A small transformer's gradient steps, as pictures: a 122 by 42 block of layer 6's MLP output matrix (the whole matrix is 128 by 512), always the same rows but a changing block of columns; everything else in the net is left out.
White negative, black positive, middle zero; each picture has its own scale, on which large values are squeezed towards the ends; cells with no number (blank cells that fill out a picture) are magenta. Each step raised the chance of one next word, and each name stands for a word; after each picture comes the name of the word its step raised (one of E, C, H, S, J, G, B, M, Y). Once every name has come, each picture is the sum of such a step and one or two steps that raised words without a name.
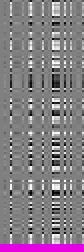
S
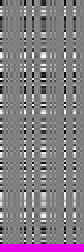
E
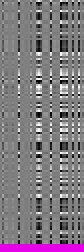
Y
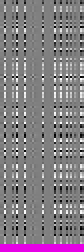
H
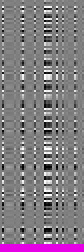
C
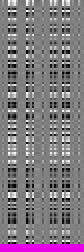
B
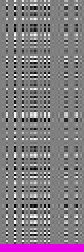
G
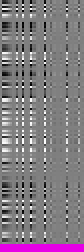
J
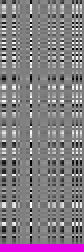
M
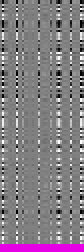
J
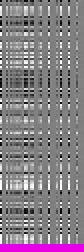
S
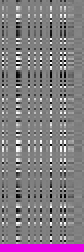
J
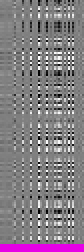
J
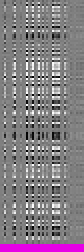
H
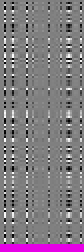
G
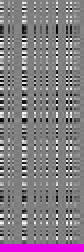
G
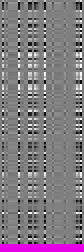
Y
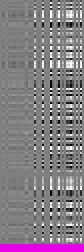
S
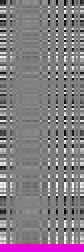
C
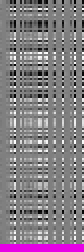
J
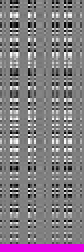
J
